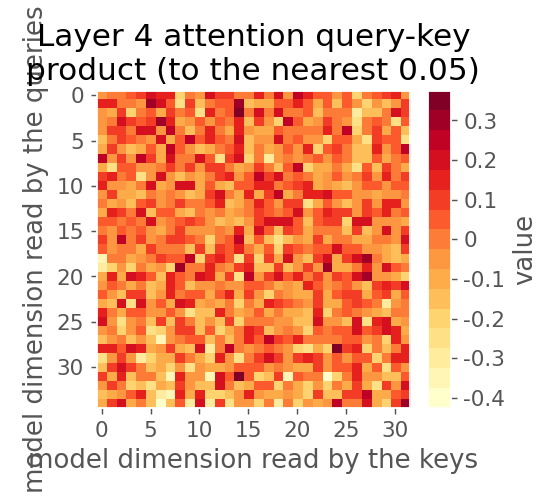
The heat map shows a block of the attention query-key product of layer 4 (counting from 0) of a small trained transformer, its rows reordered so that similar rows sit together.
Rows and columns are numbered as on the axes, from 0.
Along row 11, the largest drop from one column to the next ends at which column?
19
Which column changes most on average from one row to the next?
9
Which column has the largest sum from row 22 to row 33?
26
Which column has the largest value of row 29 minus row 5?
31
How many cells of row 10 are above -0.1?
24
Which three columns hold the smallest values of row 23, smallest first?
29, 3, 14
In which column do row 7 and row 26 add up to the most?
4
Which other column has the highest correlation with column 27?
15
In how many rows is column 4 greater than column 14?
18
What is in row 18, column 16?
-0.2
